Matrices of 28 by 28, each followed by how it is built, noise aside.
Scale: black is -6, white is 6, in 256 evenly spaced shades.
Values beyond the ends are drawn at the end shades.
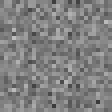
repeating rows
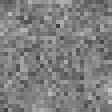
smooth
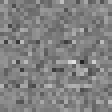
uneven rows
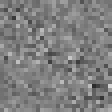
block diagonal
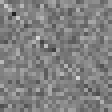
diagonal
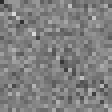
diagonal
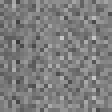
repeating rows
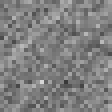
Hankel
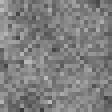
smooth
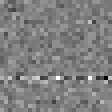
uneven rows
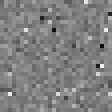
sparse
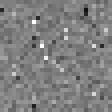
sparse
